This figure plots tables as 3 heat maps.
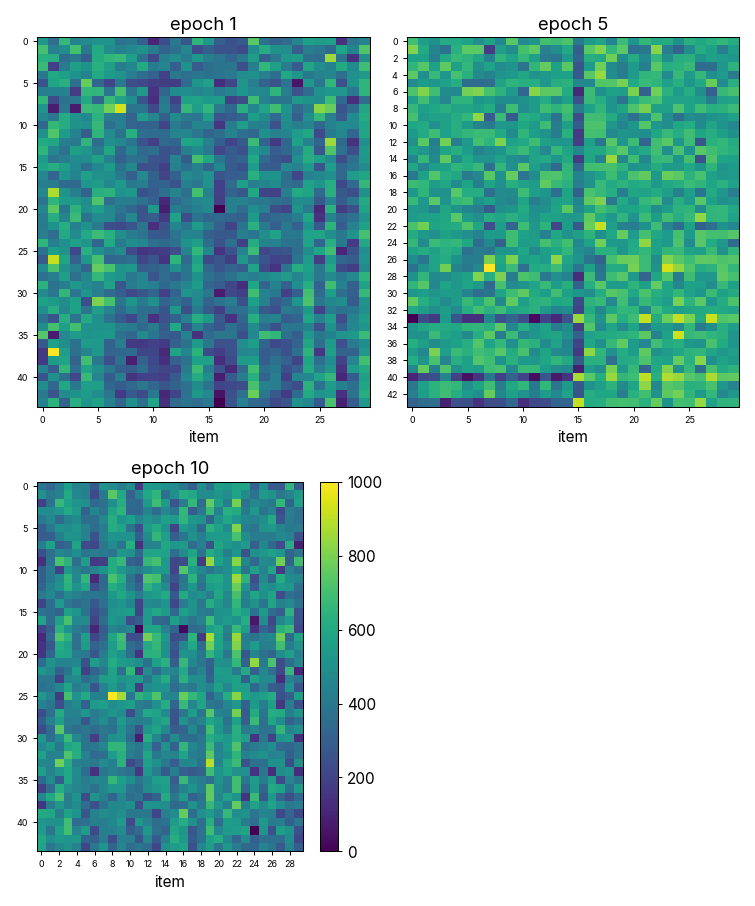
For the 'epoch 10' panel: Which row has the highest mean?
25
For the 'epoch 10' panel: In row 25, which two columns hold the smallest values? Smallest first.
2, 27
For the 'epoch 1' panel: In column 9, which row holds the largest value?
3
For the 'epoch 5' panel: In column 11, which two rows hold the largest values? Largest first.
6, 1
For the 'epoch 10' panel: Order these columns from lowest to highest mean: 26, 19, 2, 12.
26, 2, 12, 19
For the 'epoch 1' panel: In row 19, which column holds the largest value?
5
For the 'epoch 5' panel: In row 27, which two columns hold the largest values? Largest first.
7, 23
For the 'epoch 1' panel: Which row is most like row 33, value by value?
39
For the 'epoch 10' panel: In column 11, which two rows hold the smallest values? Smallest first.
17, 30
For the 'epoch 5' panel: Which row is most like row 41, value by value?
42
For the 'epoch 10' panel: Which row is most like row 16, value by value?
41
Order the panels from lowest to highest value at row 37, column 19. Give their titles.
epoch 1, epoch 5, epoch 10
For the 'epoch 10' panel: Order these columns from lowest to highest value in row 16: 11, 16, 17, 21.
11, 17, 16, 21
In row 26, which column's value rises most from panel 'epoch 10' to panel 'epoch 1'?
1
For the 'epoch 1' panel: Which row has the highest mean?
8
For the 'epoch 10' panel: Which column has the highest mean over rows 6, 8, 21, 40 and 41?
22
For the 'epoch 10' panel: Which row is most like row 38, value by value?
14
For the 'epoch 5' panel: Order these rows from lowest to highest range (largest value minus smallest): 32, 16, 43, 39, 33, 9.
16, 32, 9, 39, 43, 33
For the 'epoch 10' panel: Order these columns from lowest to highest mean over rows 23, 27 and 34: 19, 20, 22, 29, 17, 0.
29, 0, 17, 20, 19, 22
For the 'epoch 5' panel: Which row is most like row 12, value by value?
39
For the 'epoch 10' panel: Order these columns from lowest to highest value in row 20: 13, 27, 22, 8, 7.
7, 27, 8, 13, 22
